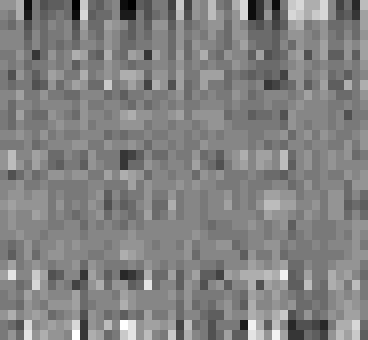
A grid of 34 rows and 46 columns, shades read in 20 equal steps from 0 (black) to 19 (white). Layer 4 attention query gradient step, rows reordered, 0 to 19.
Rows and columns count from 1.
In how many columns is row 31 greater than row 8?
18
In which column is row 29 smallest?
10
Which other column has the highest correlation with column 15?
28
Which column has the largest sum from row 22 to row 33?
32
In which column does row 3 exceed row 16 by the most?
16
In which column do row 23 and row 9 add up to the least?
34
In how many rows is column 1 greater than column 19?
13
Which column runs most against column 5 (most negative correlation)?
26
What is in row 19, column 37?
8
